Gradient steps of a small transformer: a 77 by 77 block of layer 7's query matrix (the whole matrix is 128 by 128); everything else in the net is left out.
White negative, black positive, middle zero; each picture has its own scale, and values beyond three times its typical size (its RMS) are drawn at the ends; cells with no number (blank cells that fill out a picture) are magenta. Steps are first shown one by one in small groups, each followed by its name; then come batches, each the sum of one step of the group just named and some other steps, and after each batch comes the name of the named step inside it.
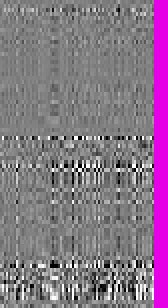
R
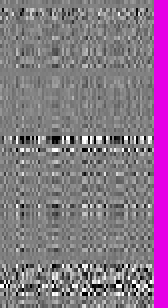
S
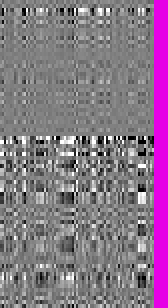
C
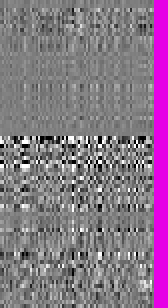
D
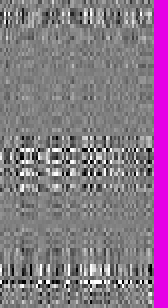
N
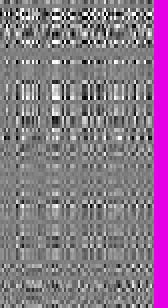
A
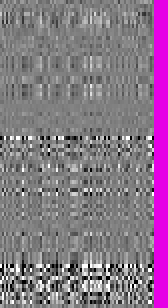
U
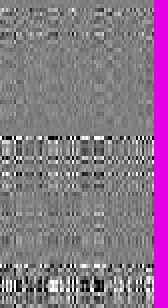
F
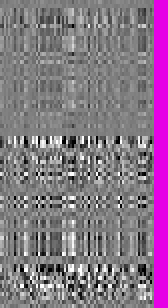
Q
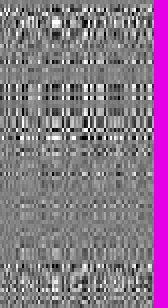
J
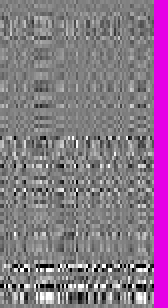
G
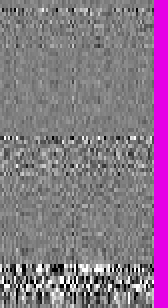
N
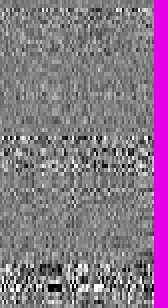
A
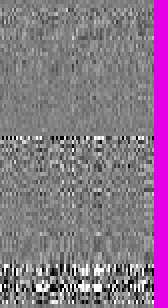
D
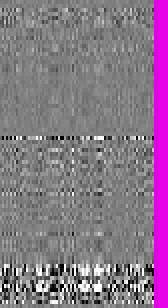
N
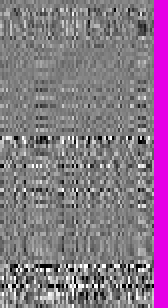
G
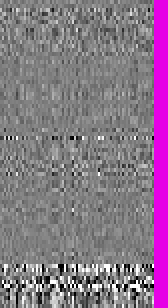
A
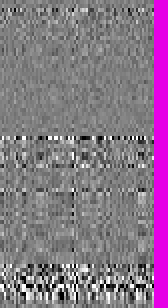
C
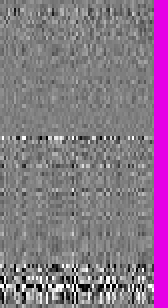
Q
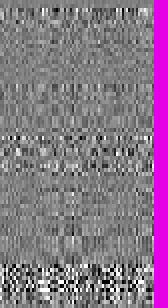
J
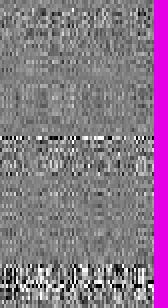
A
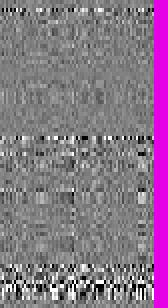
C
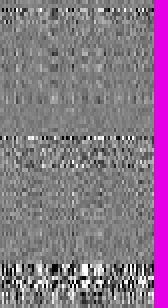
U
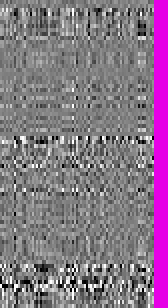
F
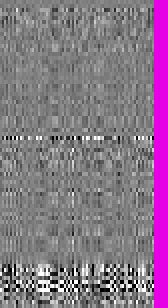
J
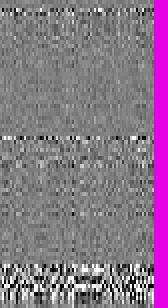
S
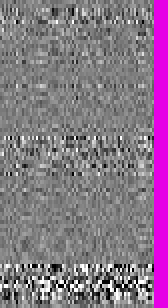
J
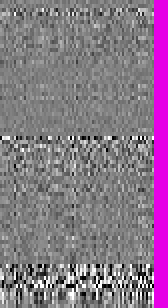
N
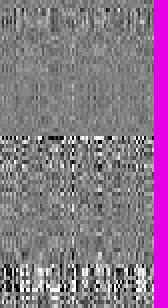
D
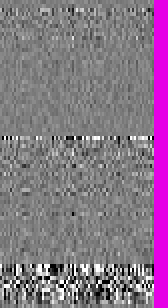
F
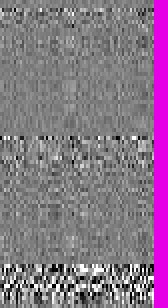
Q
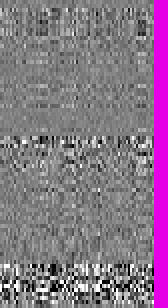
D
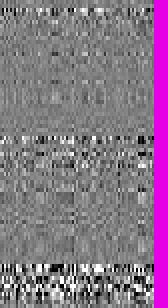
C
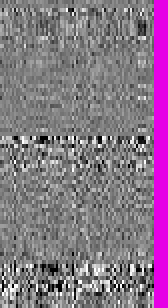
D
